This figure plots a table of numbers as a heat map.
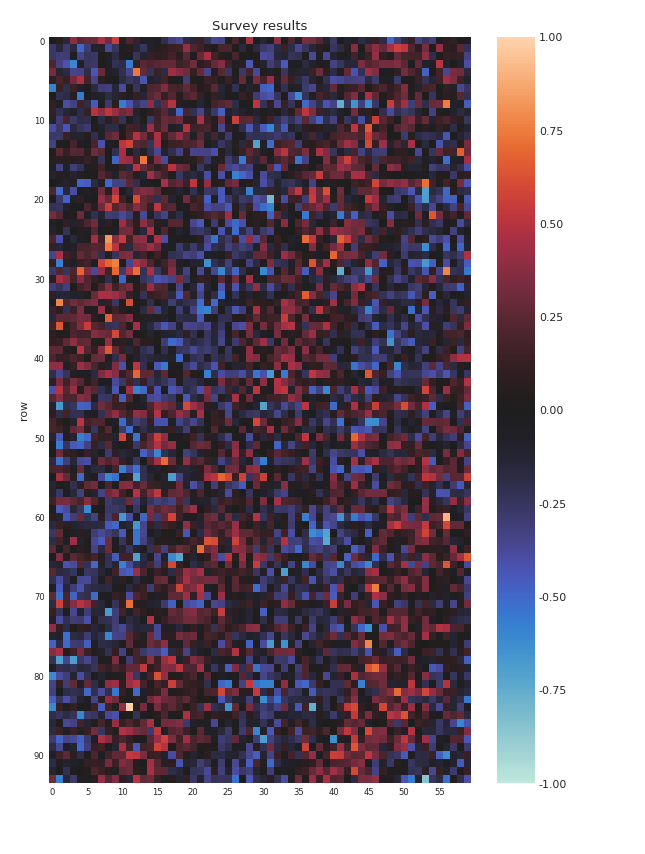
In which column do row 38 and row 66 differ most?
17
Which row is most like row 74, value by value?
54
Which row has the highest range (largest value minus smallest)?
84
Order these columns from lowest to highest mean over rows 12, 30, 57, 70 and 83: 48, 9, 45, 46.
48, 45, 9, 46
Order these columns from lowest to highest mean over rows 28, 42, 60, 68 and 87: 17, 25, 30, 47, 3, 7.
30, 25, 3, 47, 7, 17
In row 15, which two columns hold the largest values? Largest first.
13, 42
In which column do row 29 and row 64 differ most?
21
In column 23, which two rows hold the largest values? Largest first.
63, 55
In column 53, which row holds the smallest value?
93
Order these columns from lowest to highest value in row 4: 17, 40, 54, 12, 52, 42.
40, 54, 52, 42, 17, 12
